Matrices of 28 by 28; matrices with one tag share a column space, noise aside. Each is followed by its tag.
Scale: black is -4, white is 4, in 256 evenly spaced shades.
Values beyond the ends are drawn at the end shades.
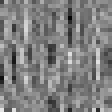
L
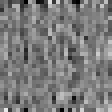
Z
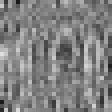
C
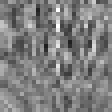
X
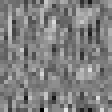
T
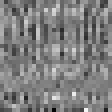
T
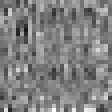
T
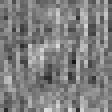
L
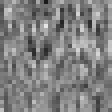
X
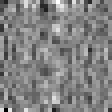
Z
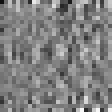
Z
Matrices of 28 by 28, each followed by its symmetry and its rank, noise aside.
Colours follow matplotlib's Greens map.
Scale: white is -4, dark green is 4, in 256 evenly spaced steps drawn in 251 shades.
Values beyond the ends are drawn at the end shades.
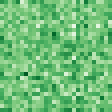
no symmetry, rank six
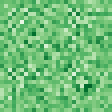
symmetric, rank seven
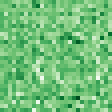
antisymmetric, rank six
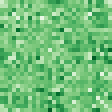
symmetric, rank six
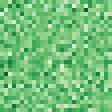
antisymmetric, rank six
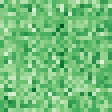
no symmetry, rank six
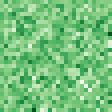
symmetric, rank seven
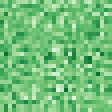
antisymmetric, rank six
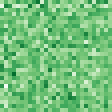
no symmetry, rank seven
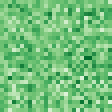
antisymmetric, rank six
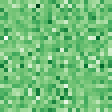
antisymmetric, rank six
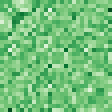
symmetric, rank seven
